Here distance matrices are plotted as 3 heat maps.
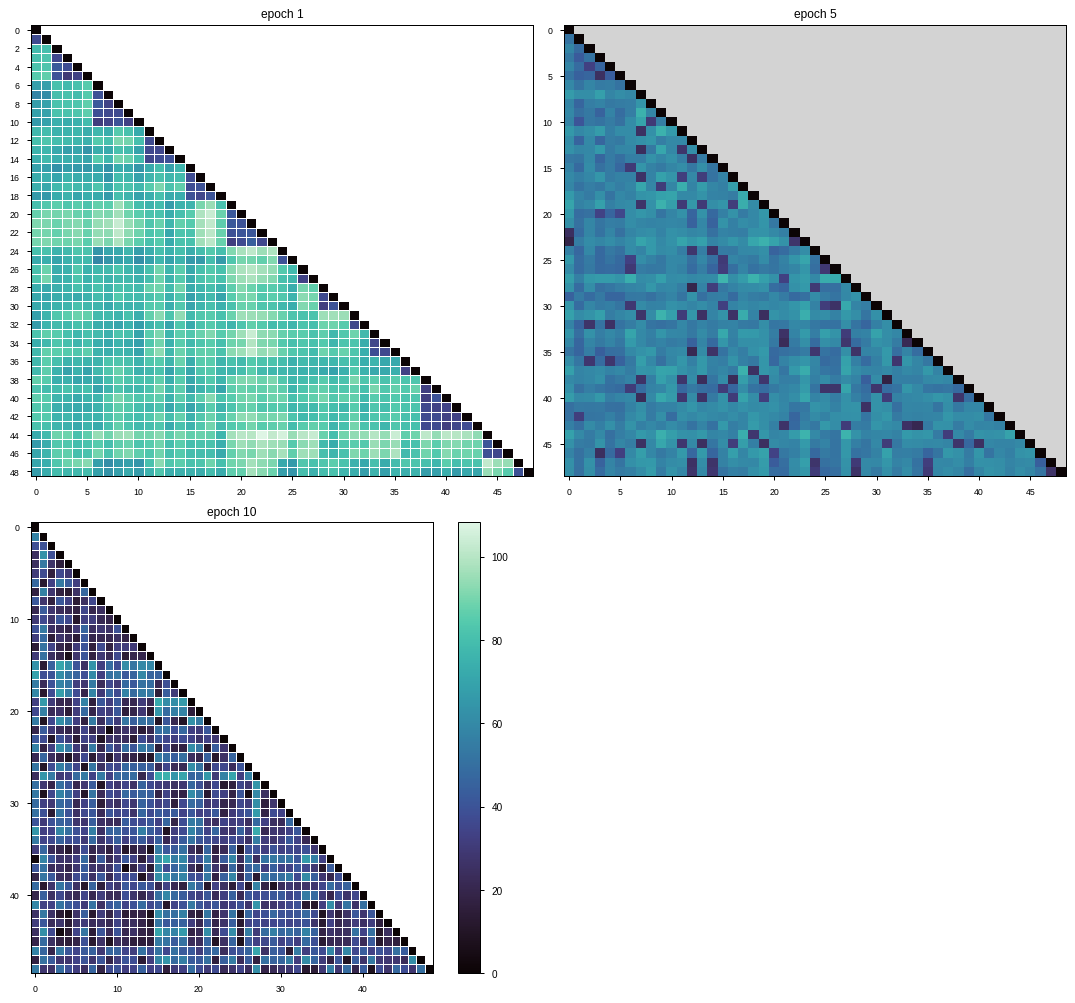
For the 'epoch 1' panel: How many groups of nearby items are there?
15
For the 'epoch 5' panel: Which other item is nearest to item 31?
38
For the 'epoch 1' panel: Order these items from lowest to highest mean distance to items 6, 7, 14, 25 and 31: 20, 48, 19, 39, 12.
48, 12, 39, 19, 20
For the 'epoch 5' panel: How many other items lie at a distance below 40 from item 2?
3
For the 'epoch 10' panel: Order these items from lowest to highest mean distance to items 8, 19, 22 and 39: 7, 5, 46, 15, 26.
5, 7, 26, 46, 15
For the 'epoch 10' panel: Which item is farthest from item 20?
15
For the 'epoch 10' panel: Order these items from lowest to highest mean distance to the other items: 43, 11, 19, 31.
43, 11, 31, 19
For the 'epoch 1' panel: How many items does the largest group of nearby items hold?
6
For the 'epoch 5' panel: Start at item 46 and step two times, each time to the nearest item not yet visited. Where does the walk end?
5
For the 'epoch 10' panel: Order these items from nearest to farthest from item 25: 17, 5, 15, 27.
5, 27, 17, 15
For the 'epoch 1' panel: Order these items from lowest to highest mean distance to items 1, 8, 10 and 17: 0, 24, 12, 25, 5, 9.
9, 0, 25, 24, 5, 12
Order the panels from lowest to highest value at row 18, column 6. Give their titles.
epoch 10, epoch 5, epoch 1
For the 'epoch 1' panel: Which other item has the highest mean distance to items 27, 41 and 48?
44
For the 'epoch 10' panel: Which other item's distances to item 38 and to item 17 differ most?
27
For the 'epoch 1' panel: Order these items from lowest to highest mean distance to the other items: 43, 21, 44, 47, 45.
43, 47, 45, 21, 44
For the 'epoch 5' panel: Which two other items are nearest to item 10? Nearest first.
8, 1
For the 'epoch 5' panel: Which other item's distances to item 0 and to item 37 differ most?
23
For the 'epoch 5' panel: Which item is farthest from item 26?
27
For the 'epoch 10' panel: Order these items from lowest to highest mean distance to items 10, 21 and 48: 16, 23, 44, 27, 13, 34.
23, 34, 16, 13, 44, 27
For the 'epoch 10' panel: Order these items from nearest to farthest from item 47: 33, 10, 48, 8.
10, 8, 48, 33
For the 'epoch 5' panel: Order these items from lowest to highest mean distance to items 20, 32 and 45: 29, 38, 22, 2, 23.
2, 38, 29, 22, 23
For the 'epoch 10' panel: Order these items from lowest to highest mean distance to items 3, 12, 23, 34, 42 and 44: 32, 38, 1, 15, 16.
38, 32, 16, 1, 15
